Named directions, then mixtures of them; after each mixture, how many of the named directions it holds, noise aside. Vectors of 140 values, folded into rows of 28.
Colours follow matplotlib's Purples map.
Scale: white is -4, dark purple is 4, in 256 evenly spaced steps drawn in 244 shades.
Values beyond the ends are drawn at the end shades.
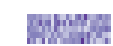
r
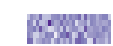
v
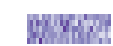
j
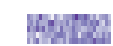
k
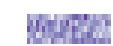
two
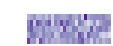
three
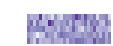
two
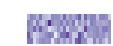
one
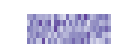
one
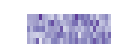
two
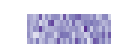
four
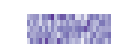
two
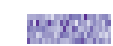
three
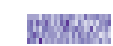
one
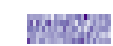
four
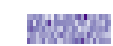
four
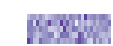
two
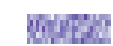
two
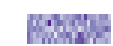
two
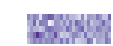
two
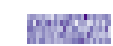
four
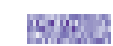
four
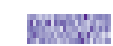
three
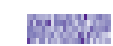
three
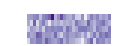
four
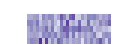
two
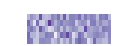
one
